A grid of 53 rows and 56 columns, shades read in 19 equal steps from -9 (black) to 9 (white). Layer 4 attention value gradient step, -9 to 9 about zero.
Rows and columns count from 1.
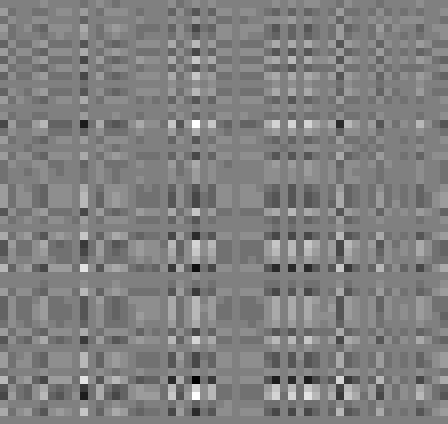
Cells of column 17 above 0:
7
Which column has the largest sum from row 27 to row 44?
25
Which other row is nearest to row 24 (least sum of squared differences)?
13
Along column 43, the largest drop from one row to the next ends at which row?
49
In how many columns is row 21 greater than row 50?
25
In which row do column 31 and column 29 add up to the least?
16
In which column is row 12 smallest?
11
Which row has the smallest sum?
48
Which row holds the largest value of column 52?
3
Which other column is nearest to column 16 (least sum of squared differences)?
8
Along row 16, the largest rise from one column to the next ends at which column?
44
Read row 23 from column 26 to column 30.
0 1 0 0 0
